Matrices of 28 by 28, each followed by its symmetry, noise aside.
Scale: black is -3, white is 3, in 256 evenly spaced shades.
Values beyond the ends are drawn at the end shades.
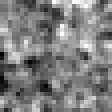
antisymmetric.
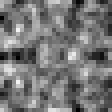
mirrored top to bottom.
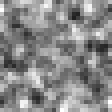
same after a half turn.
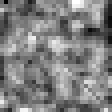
no symmetry.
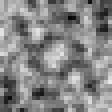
same after a half turn.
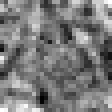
no symmetry.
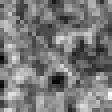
no symmetry.
